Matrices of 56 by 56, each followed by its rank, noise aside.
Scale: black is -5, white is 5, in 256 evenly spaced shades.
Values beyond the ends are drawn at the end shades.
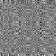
four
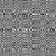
two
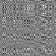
three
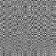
two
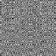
five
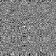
five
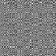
three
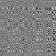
three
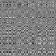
two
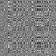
two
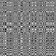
two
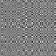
two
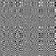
two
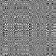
three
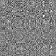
five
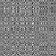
three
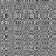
three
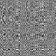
four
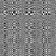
two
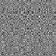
four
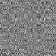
four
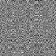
four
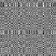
two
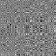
four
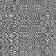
five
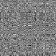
five
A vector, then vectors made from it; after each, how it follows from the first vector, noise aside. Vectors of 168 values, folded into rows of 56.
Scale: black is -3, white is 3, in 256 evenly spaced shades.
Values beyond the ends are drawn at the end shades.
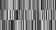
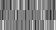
wrapped around, negated, partly zeroed.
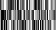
wrapped around, negated, scaled up.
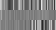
negated, partly zeroed.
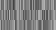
reversed, negated, shrunk.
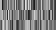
wrapped around.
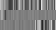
negated, partly zeroed.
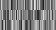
wrapped around.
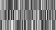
negated.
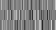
negated, partly zeroed.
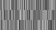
wrapped around, shrunk.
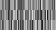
sign-scrambled.
